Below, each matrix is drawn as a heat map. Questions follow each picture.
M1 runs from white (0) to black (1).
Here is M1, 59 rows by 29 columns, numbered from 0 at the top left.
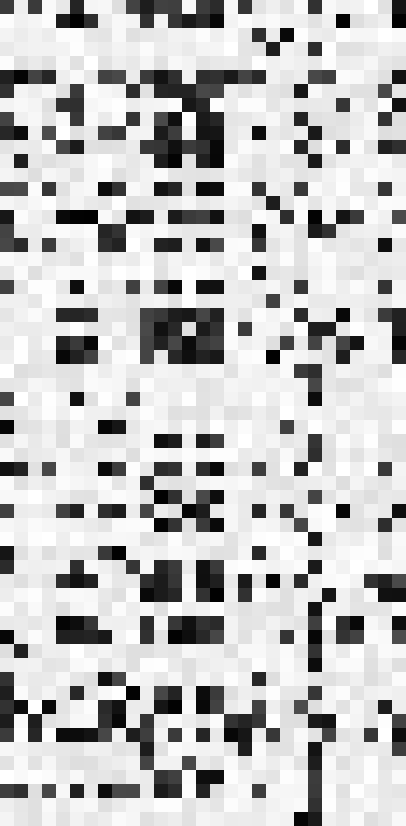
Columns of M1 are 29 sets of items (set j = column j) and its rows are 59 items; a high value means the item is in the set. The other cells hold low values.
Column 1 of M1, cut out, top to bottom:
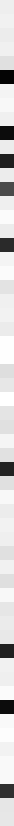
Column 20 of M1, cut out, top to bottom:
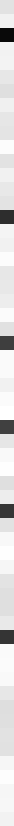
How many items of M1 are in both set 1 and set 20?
0
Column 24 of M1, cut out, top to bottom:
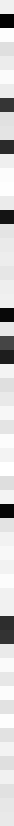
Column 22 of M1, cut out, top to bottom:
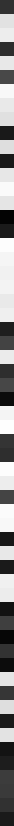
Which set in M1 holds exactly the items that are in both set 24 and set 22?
25
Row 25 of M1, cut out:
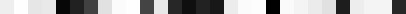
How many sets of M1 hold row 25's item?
11
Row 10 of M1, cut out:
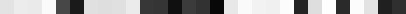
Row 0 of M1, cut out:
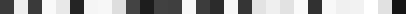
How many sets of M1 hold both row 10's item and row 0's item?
7
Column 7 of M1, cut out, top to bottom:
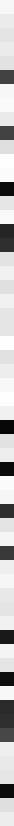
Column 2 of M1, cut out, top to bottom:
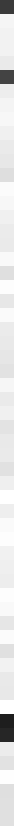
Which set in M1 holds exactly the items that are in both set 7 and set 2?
16
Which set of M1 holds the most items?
14
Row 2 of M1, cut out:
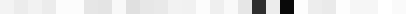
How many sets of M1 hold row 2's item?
2
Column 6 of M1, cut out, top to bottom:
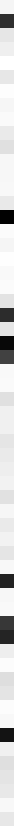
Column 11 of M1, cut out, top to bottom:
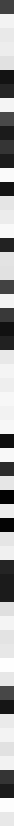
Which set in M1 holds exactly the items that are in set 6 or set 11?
12
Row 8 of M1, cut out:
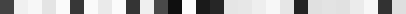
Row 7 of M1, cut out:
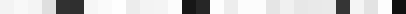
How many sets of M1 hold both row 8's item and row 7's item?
2
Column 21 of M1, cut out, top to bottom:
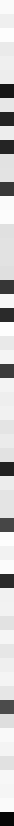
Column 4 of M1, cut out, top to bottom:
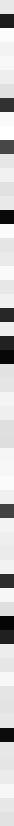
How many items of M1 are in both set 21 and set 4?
3
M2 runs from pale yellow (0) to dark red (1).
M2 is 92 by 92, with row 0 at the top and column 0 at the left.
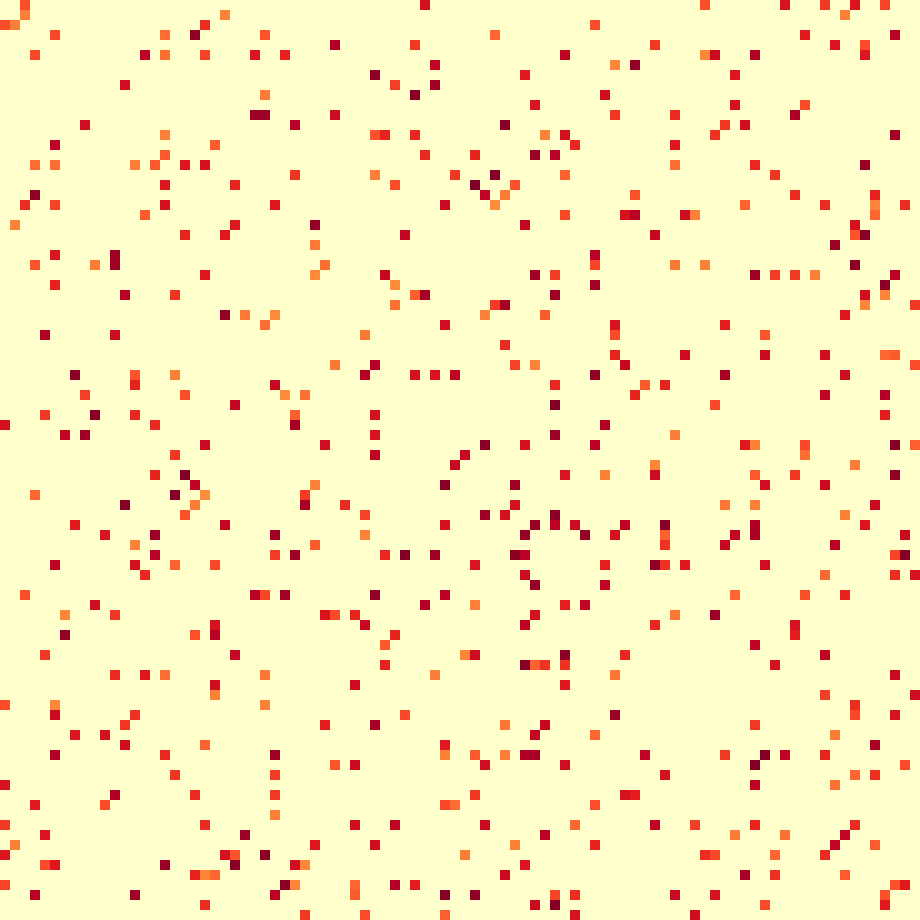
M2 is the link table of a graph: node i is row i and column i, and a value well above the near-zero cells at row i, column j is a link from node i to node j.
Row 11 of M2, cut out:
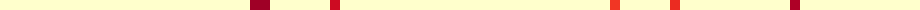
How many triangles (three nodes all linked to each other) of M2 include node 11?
3
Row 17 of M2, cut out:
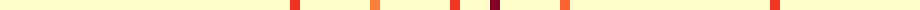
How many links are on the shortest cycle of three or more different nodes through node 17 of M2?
3
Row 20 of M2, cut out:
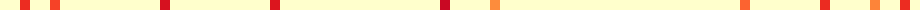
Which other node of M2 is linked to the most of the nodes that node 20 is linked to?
node 75
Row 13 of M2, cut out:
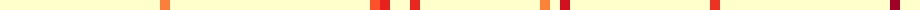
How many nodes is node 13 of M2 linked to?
8
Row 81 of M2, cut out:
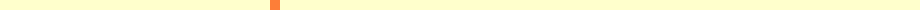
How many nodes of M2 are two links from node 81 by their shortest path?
9
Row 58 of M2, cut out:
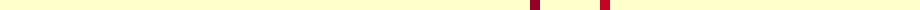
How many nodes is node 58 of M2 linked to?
2
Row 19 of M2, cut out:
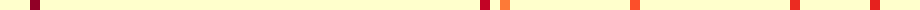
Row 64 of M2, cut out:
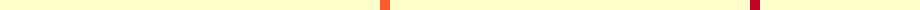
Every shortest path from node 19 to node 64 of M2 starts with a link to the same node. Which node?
node 50
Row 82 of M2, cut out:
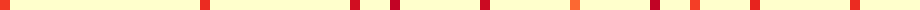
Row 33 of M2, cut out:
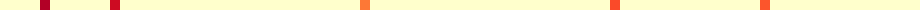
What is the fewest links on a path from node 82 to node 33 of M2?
3
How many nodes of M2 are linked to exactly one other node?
2
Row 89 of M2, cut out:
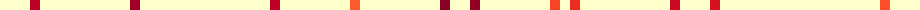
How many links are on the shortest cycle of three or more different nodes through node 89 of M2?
3
